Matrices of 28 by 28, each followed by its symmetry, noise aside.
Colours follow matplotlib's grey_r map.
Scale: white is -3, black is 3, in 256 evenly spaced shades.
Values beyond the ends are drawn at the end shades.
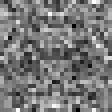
mirrored left to right.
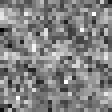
same after a half turn.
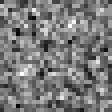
symmetric.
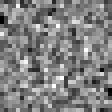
same after a half turn.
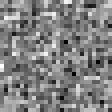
symmetric.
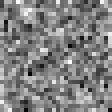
same after a half turn.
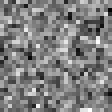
no symmetry.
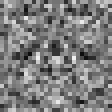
mirrored left to right.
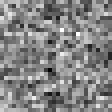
mirrored top to bottom.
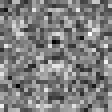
mirrored left to right.
